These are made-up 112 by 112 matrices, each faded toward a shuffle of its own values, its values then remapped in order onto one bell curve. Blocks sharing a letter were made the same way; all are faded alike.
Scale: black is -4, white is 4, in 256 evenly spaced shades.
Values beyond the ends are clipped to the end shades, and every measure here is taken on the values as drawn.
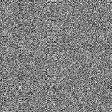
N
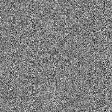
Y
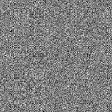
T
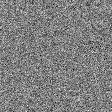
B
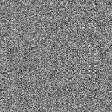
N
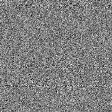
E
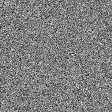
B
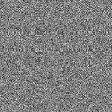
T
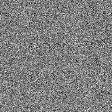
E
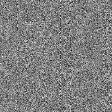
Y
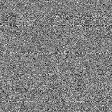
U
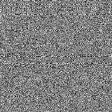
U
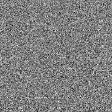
E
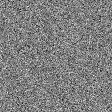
B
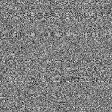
U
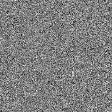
Y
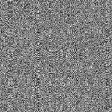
T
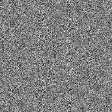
Y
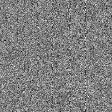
Y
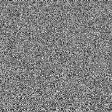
E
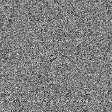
E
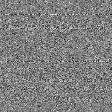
U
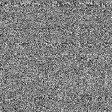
U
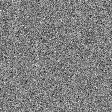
B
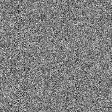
Y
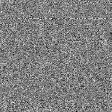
U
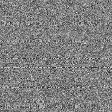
U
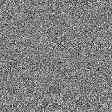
U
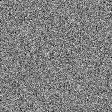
B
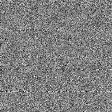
E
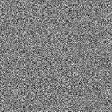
T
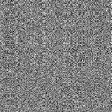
T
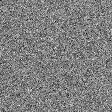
B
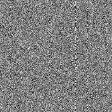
Y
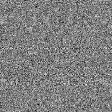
U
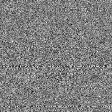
U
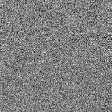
N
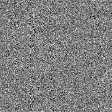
Y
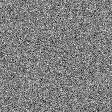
B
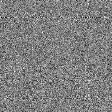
E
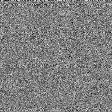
U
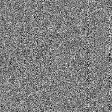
Y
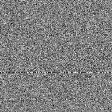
U
